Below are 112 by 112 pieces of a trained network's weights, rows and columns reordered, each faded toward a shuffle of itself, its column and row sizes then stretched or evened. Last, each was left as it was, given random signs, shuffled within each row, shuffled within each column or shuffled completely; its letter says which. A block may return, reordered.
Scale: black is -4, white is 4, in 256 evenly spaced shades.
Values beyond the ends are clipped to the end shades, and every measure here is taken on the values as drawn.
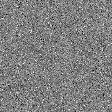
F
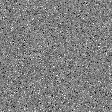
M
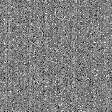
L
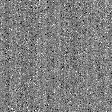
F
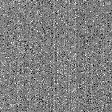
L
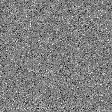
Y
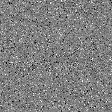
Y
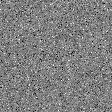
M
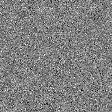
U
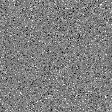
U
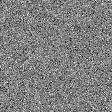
F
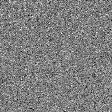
U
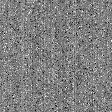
F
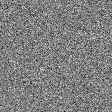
M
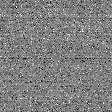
Y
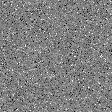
M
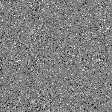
U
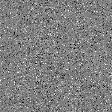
F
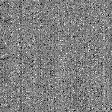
L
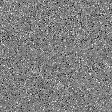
Y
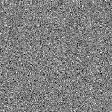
L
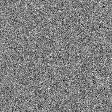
F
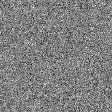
U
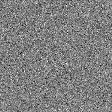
F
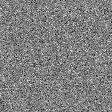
Y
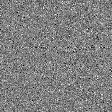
U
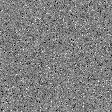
M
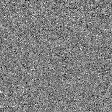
Y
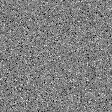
M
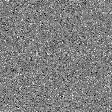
Y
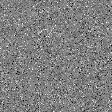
F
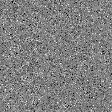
F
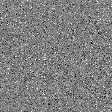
U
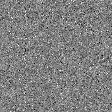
F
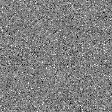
U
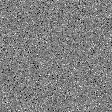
M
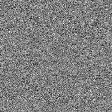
L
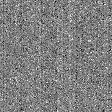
F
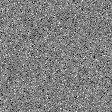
M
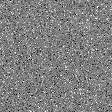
M
